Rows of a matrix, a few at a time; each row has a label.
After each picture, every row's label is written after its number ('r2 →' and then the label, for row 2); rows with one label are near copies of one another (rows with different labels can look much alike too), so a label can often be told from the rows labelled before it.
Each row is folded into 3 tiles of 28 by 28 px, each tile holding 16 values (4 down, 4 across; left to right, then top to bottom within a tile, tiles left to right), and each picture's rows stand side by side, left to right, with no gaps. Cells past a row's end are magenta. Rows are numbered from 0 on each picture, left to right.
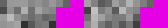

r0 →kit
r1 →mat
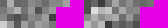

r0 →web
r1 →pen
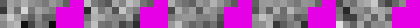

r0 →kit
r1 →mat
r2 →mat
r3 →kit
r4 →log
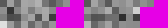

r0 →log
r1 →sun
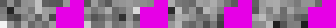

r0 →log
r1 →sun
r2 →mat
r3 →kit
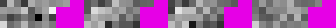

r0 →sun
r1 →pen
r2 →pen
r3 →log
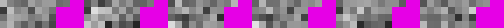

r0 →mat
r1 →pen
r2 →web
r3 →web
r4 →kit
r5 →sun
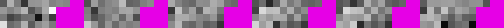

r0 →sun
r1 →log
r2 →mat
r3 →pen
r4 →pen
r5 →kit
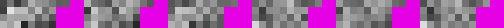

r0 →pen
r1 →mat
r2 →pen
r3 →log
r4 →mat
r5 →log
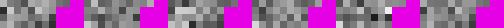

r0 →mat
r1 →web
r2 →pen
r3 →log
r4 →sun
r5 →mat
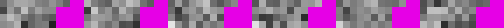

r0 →kit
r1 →mat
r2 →log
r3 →web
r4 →log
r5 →pen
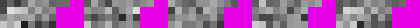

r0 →pen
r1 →sun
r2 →mat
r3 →web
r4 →pen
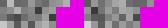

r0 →web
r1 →log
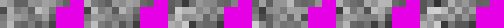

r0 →mat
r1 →mat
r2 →pen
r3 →log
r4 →mat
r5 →pen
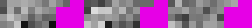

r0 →kit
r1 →pen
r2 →web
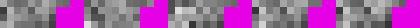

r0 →mat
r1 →log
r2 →pen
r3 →mat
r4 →mat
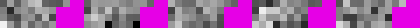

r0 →log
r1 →kit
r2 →mat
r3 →pen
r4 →web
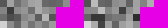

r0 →log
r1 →web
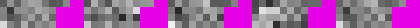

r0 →log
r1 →sun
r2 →log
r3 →pen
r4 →log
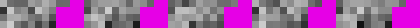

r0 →mat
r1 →kit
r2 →pen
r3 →mat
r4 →kit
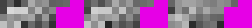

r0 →pen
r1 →pen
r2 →kit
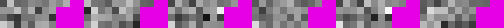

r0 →web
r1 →mat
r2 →sun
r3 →log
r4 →sun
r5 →pen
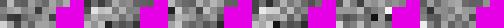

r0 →web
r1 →pen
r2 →mat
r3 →pen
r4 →sun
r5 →log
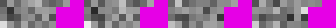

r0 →log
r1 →log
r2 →web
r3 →sun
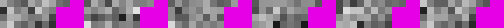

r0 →mat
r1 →sun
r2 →log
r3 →kit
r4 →pen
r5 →mat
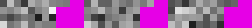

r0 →sun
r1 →web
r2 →pen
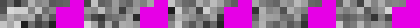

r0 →pen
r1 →web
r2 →mat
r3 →mat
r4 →sun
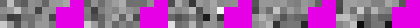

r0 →web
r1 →log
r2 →sun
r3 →kit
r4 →kit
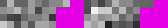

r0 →web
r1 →pen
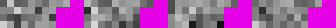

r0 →web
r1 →mat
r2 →kit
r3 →log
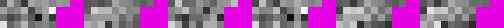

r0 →sun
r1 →pen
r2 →web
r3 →sun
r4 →pen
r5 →pen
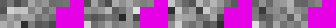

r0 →pen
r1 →sun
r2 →mat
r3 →log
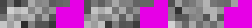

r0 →pen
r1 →pen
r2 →log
